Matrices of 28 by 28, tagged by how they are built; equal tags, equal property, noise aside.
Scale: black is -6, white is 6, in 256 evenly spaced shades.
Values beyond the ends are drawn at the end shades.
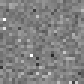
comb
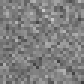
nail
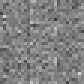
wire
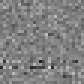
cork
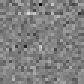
cork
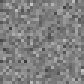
wire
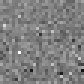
comb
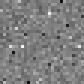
comb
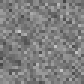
nail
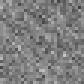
nail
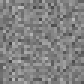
wire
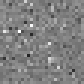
comb
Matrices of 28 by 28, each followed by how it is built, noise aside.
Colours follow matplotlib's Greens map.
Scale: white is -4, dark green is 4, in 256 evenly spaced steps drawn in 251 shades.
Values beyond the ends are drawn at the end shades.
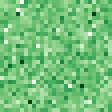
sparse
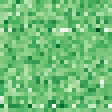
uneven rows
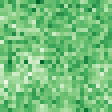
smooth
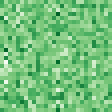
uneven columns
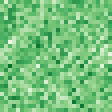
Hankel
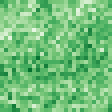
smooth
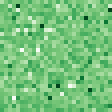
sparse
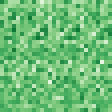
repeating columns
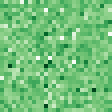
sparse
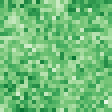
smooth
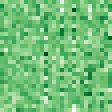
uneven columns
